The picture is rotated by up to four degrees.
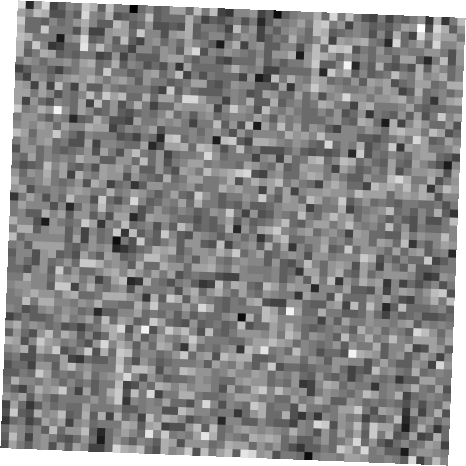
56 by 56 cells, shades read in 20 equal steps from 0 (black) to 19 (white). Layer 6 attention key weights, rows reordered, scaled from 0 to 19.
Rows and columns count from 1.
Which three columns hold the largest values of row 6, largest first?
9, 23, 3
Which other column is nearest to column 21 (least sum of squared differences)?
46
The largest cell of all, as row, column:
2, 51
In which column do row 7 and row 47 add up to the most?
42
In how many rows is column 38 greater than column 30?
26
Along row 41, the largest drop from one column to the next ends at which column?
19
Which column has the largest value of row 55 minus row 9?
31
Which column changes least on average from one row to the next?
7
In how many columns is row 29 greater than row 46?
23
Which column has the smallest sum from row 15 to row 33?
8
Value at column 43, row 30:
15
